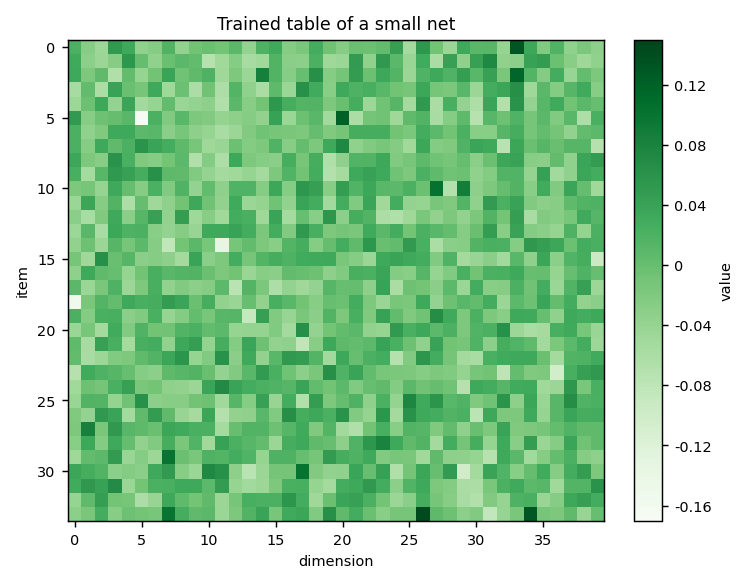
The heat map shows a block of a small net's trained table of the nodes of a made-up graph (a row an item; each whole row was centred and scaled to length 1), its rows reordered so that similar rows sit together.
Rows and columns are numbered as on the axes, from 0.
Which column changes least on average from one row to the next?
37
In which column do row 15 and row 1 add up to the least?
39
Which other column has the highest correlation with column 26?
34
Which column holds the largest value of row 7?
20
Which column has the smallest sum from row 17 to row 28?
0
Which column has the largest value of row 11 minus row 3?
9
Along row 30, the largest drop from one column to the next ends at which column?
29
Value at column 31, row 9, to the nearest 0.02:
-0.02
